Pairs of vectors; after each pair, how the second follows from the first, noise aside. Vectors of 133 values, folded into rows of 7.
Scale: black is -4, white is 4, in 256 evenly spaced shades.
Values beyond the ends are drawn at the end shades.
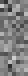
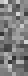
negated.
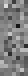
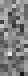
wrapped around.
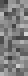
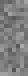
wrapped around, negated, shrunk.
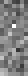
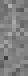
wrapped around, negated, shrunk.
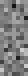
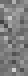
reversed, negated, partly zeroed.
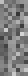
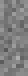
wrapped around, negated, shrunk.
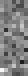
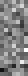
negated.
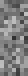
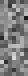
reversed.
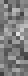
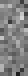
wrapped around, negated, partly zeroed.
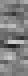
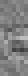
wrapped around, negated, partly zeroed.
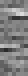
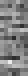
reversed.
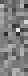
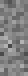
reversed, negated, shrunk.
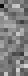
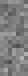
wrapped around, negated, shrunk.
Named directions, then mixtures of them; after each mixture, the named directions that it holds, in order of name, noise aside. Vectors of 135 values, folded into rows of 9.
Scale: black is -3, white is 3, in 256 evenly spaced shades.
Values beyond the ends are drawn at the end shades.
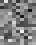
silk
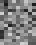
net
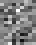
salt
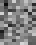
net.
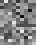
silk.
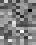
silk.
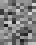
net, salt.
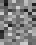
net.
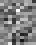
salt.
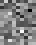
silk.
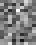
net, salt.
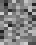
net.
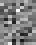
salt.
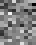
net, silk.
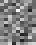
salt, silk.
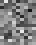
silk.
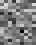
net, silk.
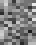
net, salt.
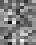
salt, silk.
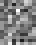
net, salt.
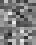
salt, silk.
